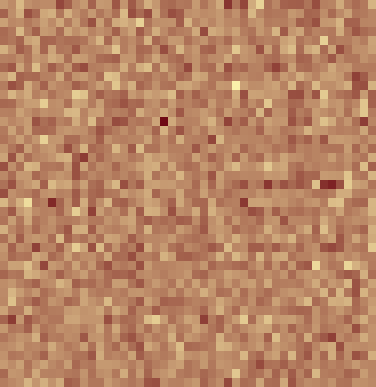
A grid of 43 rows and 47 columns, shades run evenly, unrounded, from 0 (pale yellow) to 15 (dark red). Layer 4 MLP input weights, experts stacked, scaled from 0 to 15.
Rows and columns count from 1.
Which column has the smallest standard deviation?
24
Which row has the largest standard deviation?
21
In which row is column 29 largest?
1
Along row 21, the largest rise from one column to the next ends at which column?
41
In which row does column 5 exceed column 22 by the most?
14
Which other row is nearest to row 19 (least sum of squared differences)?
31
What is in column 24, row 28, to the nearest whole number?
7
